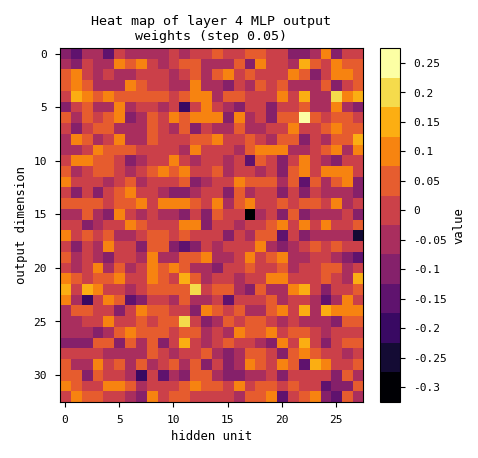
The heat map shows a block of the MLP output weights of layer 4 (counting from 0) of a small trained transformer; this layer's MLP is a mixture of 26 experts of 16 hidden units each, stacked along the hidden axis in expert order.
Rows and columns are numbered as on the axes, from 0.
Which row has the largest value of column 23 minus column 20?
32
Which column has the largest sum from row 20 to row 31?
11
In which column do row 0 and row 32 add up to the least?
25
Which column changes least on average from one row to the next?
8
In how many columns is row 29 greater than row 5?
18
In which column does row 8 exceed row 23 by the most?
2
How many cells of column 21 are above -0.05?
26
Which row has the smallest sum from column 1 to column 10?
0
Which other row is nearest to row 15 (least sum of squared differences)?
13
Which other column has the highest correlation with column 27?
20
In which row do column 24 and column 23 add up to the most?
29
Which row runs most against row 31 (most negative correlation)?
24
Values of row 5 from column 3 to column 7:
-0.05 -0.05 0.1 -0.05 0
